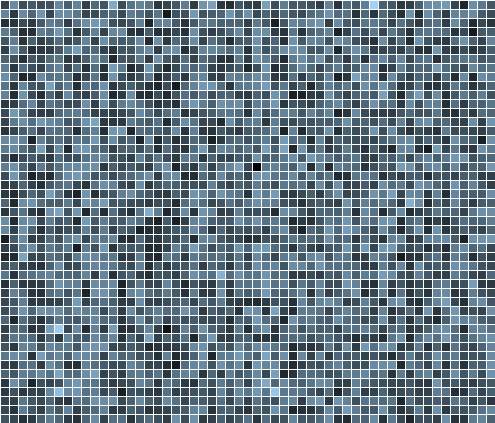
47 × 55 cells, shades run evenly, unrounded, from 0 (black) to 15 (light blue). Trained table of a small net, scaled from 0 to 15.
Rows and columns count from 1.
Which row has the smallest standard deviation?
18
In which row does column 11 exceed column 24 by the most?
16
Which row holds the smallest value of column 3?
9
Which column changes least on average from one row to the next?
14
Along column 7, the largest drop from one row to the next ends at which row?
38
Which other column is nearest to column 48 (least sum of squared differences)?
21
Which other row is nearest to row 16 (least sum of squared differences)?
40
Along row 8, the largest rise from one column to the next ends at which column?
13
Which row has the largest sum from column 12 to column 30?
12
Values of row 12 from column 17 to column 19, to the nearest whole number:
6 4 5
